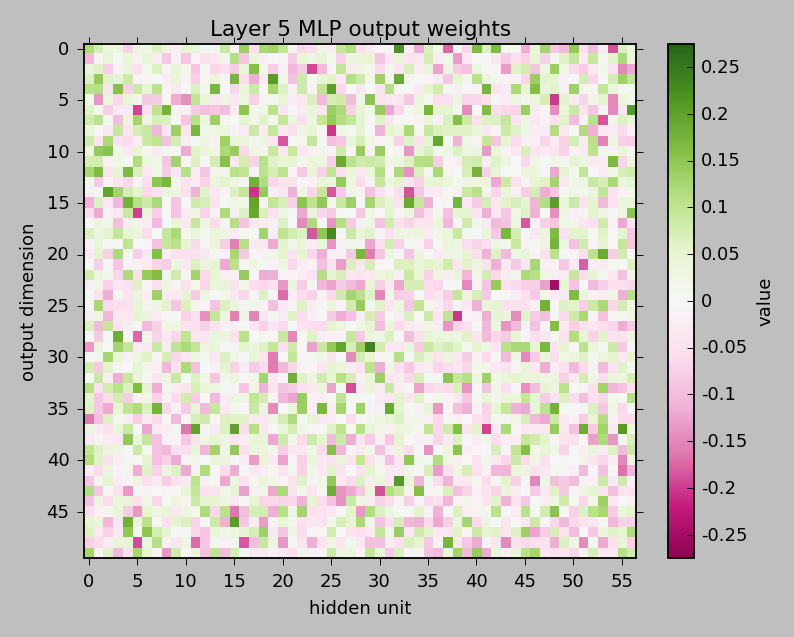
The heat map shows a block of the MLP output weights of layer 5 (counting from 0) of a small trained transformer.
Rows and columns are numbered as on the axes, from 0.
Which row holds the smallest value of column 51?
21
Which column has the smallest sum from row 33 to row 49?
36
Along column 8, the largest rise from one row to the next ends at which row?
13
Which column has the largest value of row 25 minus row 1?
47
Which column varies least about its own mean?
49
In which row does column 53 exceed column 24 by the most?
20
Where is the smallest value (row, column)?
23, 48
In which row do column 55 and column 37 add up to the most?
37
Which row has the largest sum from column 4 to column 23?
15
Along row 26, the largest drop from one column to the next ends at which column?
38
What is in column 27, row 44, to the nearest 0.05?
0.1
